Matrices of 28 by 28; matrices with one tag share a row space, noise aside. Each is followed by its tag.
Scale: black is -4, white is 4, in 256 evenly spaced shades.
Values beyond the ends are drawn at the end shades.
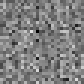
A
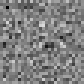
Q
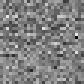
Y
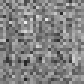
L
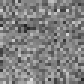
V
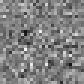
L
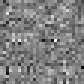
Q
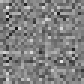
Q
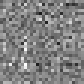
L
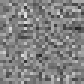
L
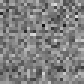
Y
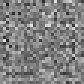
Q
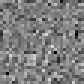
Y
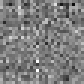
A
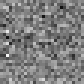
Q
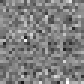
L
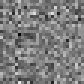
V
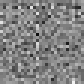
A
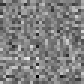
A
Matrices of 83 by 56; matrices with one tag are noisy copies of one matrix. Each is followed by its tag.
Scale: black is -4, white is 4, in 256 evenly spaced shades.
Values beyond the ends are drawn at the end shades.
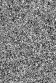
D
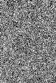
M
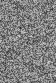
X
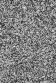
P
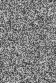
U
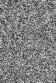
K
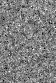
D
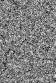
X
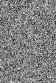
D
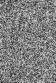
K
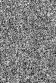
U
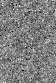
M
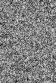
P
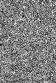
P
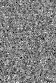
U
